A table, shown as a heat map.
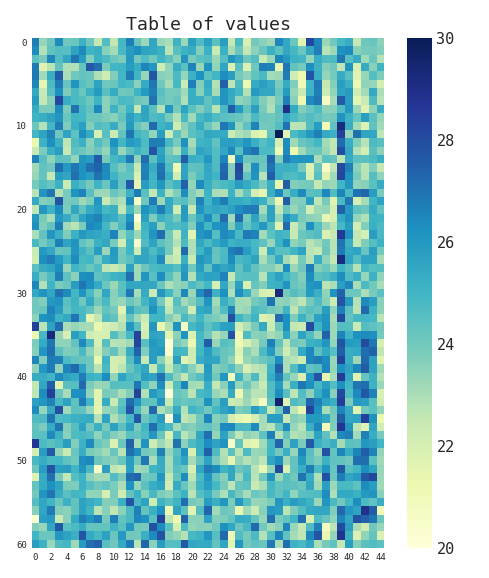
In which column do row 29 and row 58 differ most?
3
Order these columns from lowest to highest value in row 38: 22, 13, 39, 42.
22, 13, 42, 39
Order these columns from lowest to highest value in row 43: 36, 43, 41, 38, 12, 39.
43, 38, 41, 36, 12, 39
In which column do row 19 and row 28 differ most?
31
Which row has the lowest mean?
34
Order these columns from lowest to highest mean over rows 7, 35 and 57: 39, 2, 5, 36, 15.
36, 5, 15, 2, 39
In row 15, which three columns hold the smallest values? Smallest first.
37, 18, 35
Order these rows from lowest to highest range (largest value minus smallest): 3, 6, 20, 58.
6, 20, 3, 58
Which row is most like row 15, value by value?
16
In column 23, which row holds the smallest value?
29
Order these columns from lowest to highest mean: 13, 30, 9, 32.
9, 13, 30, 32
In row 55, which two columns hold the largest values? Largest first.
12, 19
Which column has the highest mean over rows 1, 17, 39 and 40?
39
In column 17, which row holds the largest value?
8
